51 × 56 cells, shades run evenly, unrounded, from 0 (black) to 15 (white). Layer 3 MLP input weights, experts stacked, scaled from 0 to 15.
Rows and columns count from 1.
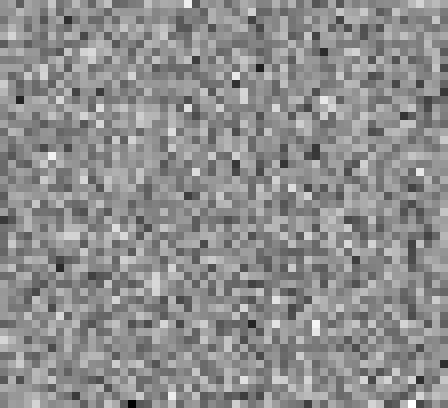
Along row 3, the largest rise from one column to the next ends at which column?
44
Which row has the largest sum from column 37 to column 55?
41
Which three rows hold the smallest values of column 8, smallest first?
34, 33, 7
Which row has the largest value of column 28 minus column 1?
25
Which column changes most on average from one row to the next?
30
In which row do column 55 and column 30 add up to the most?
10
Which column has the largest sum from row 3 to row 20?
31
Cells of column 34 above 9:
11
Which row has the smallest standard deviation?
6
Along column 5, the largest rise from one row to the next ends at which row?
38
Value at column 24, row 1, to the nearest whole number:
14
